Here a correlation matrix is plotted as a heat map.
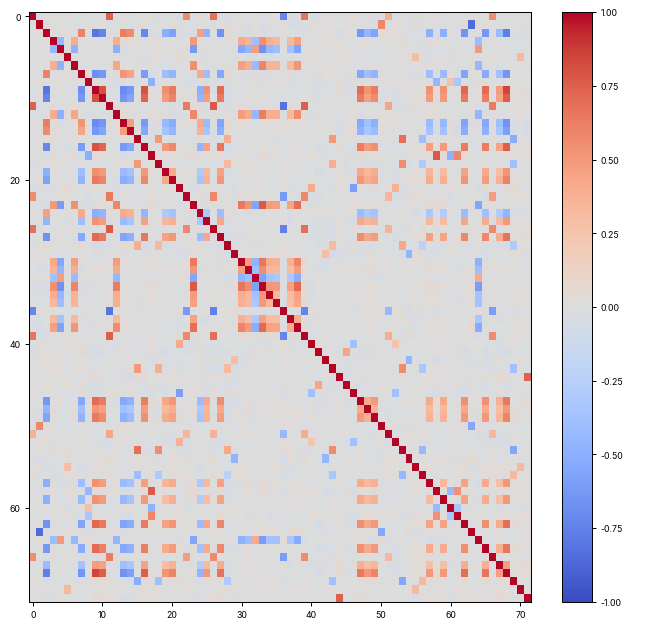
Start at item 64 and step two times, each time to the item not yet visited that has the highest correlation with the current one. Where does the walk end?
32
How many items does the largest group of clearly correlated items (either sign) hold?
21
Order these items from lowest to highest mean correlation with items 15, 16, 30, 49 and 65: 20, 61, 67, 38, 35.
61, 35, 38, 67, 20
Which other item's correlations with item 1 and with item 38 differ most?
63
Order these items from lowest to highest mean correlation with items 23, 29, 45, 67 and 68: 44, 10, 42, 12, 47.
44, 42, 12, 47, 10
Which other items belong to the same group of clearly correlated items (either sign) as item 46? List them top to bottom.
21, 40, 52
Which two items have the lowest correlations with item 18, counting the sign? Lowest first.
69, 56
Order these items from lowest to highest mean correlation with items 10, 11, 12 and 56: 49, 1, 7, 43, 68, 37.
7, 43, 1, 37, 49, 68
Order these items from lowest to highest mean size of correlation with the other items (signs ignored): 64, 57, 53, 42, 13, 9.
42, 53, 64, 57, 13, 9
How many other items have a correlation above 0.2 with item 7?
4
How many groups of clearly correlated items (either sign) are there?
11
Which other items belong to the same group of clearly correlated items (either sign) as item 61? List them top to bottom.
8, 17, 58, 60
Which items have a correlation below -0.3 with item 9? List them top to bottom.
2, 7, 13, 14, 24
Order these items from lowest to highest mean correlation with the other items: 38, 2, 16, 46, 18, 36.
2, 36, 46, 18, 38, 16
